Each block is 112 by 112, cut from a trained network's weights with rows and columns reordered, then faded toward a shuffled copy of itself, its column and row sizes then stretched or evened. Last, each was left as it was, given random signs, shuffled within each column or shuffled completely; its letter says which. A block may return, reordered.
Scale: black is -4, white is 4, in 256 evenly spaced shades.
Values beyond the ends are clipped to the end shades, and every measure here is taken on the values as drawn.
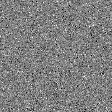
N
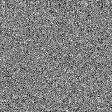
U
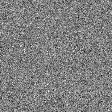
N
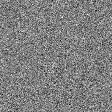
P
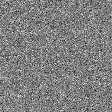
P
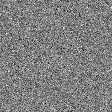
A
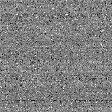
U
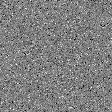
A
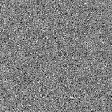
U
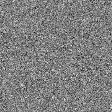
N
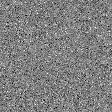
A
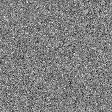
A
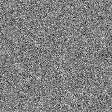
P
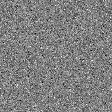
P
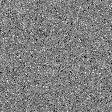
A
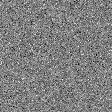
A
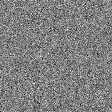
N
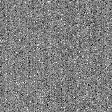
P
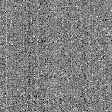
U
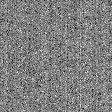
P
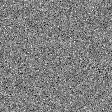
A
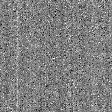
U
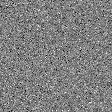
A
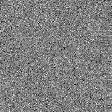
U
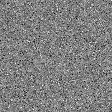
A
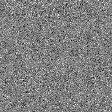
N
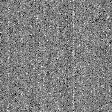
P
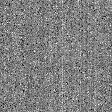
P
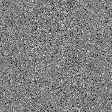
P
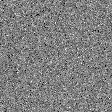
A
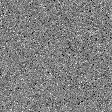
A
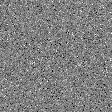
A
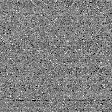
U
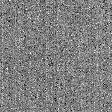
P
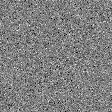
A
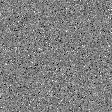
A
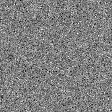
A
